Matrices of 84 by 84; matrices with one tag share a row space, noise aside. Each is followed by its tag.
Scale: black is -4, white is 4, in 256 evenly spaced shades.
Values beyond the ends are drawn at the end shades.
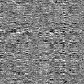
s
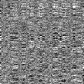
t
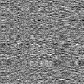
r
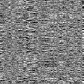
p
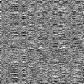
t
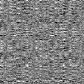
s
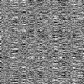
t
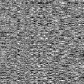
r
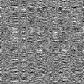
t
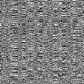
t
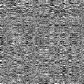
s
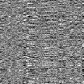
p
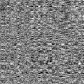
r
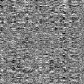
s
